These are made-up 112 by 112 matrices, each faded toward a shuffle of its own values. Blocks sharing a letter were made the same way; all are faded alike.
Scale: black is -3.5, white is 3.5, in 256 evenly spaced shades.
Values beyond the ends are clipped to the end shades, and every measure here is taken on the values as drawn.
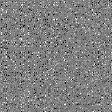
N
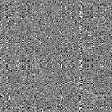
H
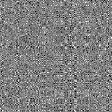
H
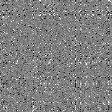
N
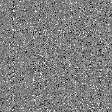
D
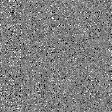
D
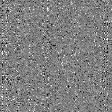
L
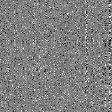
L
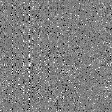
L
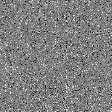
D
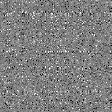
N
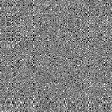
H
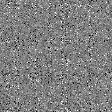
D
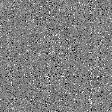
D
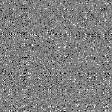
N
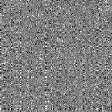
H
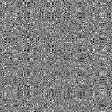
H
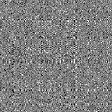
H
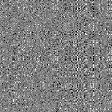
H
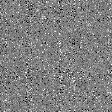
D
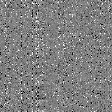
L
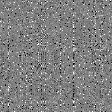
L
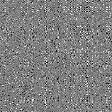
N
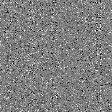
D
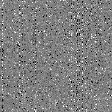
L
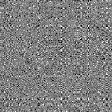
H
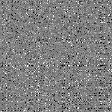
N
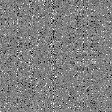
L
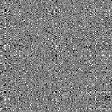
H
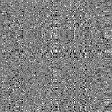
H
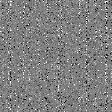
L
